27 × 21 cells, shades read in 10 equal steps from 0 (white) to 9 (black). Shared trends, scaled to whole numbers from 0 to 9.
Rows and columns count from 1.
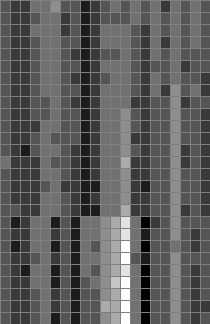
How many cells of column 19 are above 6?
5
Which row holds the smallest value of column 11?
26
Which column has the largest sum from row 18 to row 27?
15
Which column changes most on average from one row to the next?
6
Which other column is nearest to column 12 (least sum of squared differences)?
11
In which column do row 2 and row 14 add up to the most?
9
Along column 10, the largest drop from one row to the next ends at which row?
19
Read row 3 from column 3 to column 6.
7 5 5 5
